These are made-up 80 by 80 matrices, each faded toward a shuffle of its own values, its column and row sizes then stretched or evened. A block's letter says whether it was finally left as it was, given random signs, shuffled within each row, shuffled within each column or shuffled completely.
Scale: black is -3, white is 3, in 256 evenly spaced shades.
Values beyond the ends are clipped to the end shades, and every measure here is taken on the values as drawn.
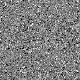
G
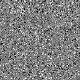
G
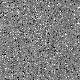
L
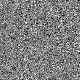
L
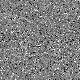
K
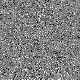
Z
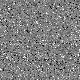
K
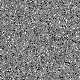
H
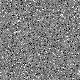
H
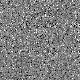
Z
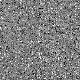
Z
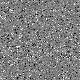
K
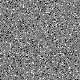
L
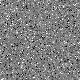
H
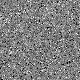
H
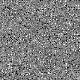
G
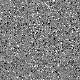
Z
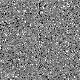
Z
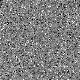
Z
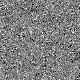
L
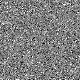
K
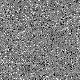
Z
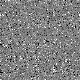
Z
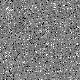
Z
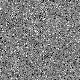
L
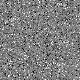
Z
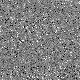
K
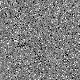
L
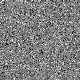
K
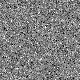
H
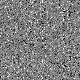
L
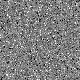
H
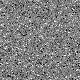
H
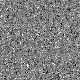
K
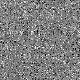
G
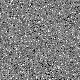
H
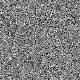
L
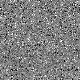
Z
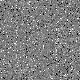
L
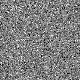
K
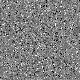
L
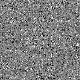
Z
